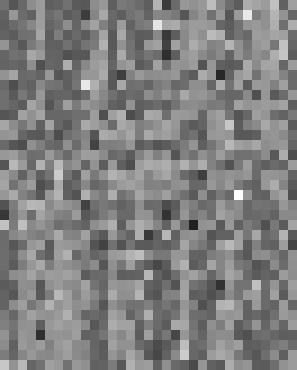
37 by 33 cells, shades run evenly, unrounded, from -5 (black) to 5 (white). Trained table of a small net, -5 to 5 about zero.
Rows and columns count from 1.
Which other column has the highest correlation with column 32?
27
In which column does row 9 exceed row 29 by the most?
25
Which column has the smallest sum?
19
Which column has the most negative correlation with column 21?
12
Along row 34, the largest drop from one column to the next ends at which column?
5
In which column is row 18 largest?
7
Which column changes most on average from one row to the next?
17
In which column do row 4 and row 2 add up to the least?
10
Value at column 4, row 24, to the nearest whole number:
0
